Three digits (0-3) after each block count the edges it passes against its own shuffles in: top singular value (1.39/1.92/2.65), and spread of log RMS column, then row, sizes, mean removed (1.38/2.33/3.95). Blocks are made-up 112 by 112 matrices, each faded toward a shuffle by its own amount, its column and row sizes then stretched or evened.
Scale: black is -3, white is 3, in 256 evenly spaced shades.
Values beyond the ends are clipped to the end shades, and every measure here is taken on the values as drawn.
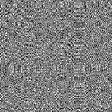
3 1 1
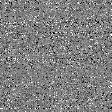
0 1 2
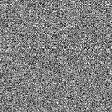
2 0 1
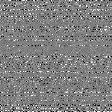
2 0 3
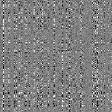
3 3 2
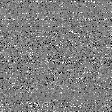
1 1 2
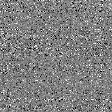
0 1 2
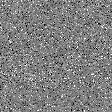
0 0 1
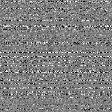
2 0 3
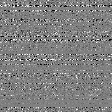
1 1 3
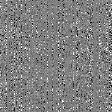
0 3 1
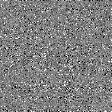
0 1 2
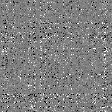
0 2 2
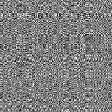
3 0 2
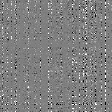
2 3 2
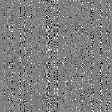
2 3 1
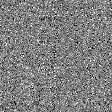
1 1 0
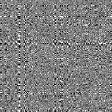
3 2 2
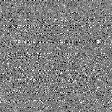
2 0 2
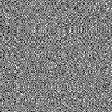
3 1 1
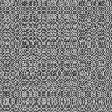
3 1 0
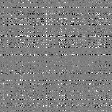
1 2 3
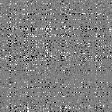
2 2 3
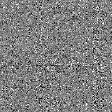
0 2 1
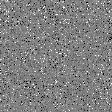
0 1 1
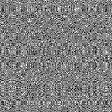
3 1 1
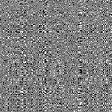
3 2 2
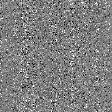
1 2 0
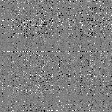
1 2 2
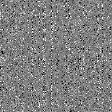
1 2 1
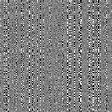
3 3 1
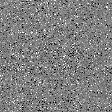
1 1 1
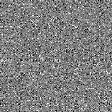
2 1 1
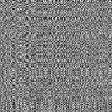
3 2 2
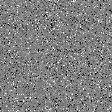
0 1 1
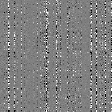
3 3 1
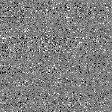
1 1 2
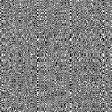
3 2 1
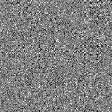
2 1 1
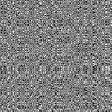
3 2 0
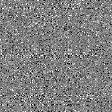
2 1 2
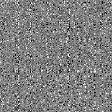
2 2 1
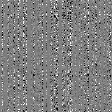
1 3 1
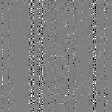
3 3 1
